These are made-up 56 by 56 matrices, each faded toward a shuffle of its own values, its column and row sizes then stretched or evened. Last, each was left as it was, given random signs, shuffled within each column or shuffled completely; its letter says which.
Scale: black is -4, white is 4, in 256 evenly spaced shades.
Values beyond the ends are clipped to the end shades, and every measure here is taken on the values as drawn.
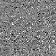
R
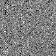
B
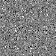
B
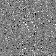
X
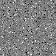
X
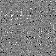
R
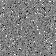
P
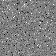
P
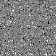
B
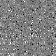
R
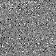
B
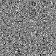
R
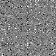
R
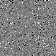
B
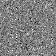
X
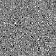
R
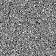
P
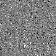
B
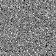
X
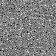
P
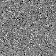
B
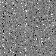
X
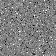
P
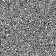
P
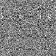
R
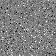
P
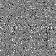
R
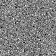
P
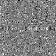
R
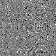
R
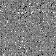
B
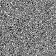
P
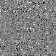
B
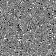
X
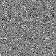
R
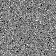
P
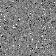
X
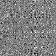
R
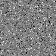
P
